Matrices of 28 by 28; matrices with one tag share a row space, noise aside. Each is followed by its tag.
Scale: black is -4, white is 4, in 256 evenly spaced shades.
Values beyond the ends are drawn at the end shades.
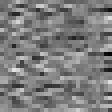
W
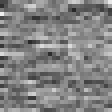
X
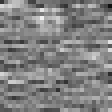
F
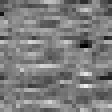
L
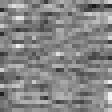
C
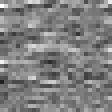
X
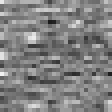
X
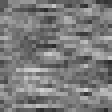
L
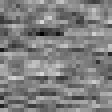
F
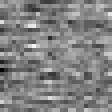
X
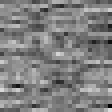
C
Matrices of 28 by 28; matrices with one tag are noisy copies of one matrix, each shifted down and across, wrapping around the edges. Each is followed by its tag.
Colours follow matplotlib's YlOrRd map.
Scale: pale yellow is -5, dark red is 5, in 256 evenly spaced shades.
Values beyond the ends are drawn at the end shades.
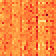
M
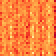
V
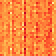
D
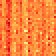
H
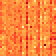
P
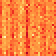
V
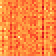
P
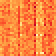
M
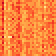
M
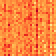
P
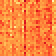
D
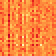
P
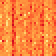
V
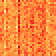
D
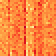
M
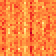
V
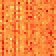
P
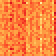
D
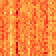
V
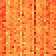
D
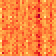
H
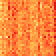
M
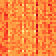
D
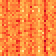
V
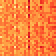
D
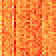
D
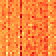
D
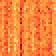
V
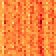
H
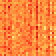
P
